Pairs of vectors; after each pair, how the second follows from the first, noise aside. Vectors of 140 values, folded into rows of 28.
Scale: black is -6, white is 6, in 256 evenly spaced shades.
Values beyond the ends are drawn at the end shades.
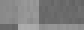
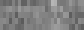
wrapped around, partly zeroed.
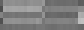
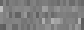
reversed, partly zeroed.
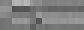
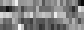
wrapped around, negated, scaled up.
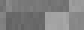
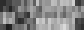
wrapped around, negated, scaled up.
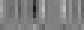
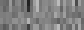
wrapped around.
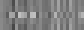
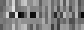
negated, scaled up.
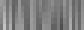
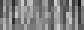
reversed, negated, scaled up.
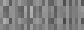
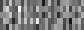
wrapped around, negated, scaled up.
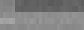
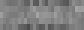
wrapped around, partly zeroed.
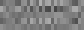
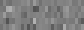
reversed, negated, partly zeroed.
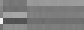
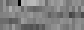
wrapped around, negated.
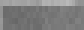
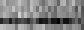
wrapped around, negated, scaled up.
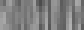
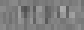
wrapped around, partly zeroed.
